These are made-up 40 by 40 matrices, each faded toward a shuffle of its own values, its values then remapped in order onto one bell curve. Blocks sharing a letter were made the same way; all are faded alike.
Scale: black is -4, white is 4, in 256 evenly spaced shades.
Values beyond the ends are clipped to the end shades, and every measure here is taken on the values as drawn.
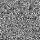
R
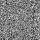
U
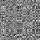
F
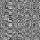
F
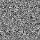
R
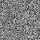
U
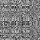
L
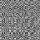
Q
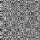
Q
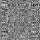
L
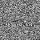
R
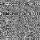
L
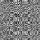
F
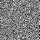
U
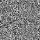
U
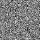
U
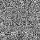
R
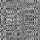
F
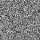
R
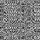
Q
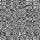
F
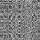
L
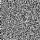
U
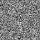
U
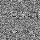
R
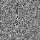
U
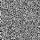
U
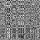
F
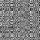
F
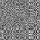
F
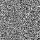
U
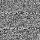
R
